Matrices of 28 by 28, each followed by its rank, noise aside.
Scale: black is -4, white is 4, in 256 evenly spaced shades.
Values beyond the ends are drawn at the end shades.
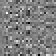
four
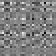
two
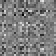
three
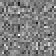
four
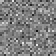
eight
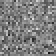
eight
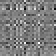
two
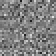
six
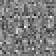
six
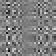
two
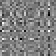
two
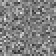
six
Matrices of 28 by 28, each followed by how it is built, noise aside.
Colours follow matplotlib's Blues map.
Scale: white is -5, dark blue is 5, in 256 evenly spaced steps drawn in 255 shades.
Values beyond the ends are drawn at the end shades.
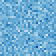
noise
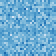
repeating columns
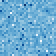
sparse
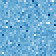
sparse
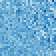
upper triangular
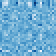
low rank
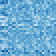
low rank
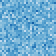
noise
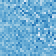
upper triangular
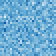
low rank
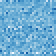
uneven rows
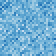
Hankel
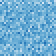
repeating columns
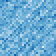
Hankel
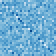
diagonal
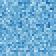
repeating columns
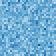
noise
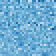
uneven rows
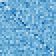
diagonal
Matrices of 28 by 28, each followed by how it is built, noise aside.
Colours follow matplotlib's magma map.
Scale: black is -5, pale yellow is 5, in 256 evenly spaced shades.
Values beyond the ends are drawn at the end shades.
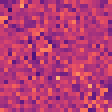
block diagonal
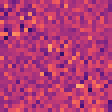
block diagonal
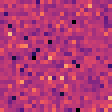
sparse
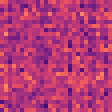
blocks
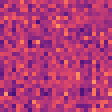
blocks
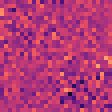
block diagonal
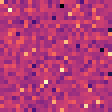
sparse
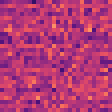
blocks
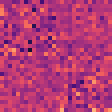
block diagonal
